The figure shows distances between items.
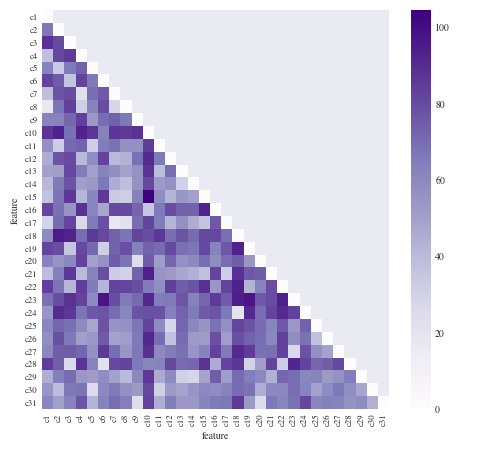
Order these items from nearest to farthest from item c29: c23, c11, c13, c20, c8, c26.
c13, c8, c11, c26, c20, c23
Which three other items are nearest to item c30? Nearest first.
c5, c11, c2
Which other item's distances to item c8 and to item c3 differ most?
c1
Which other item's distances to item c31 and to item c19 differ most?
c9
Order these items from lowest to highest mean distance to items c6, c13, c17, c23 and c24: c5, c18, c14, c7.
c14, c7, c5, c18
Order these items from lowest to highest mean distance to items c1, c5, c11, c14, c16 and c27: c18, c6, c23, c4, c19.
c23, c4, c6, c19, c18
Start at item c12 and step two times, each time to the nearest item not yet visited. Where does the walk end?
c26
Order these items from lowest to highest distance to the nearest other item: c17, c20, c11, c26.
c17, c20, c11, c26
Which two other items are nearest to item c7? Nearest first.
c17, c4
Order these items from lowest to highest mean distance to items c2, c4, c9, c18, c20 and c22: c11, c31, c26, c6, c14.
c31, c11, c14, c6, c26
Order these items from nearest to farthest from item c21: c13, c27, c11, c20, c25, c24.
c13, c11, c25, c27, c20, c24
